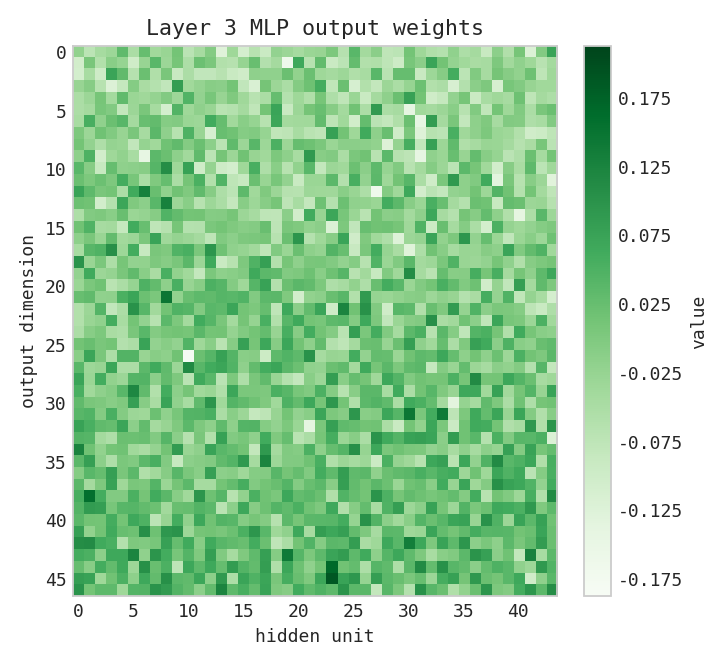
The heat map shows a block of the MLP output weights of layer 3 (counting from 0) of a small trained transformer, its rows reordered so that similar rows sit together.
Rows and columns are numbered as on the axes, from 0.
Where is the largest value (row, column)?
45, 23
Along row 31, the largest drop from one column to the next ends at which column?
34
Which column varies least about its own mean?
22
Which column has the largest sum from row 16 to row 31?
12
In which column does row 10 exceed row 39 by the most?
8
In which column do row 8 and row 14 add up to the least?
40
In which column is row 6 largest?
32
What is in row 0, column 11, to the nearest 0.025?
-0.05
